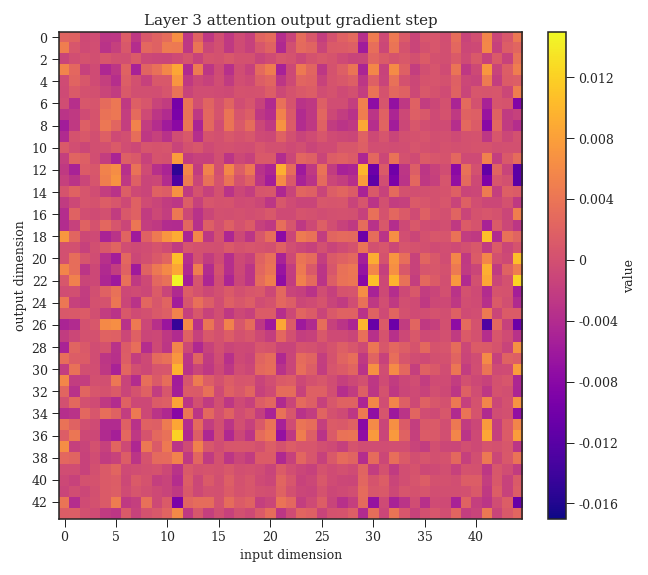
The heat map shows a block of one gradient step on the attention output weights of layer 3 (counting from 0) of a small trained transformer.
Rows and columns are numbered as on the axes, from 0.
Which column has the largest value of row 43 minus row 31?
11
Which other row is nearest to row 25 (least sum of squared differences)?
14
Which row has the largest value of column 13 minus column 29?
18
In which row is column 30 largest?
22
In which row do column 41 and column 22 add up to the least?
26
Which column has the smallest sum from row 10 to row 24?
21
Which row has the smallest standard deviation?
10
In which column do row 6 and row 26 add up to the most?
29
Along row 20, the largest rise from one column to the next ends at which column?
30
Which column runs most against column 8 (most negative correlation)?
7
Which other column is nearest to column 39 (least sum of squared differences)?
25
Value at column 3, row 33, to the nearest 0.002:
0
